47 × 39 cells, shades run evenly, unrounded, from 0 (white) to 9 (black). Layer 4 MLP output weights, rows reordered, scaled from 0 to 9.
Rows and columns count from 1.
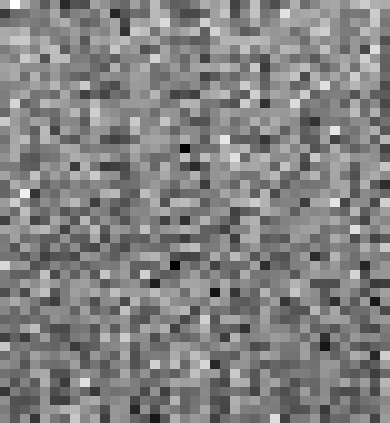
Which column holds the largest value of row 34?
38
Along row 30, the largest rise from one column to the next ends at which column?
18
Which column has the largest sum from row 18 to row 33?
13
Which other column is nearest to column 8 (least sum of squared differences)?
28
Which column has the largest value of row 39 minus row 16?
33
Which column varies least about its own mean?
35
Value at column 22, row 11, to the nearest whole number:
3
